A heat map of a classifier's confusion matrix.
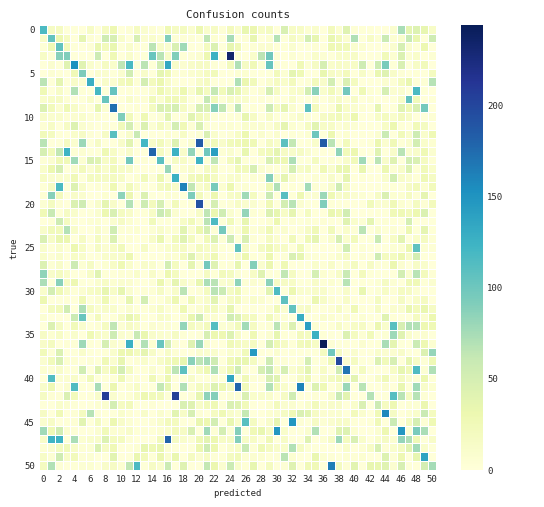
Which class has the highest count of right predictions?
36
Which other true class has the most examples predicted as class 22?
14
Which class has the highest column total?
22
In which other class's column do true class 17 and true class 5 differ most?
29
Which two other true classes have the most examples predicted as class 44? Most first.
4, 36
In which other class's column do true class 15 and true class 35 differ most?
20
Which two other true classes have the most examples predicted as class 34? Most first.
9, 18
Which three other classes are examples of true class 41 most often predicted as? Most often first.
25, 33, 4
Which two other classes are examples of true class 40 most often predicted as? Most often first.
24, 1
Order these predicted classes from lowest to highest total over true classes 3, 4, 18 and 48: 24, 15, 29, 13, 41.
41, 13, 15, 29, 24
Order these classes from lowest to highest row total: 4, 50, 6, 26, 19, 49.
26, 49, 6, 19, 50, 4
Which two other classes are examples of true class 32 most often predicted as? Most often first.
5, 3
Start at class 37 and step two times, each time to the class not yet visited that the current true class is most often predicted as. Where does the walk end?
21
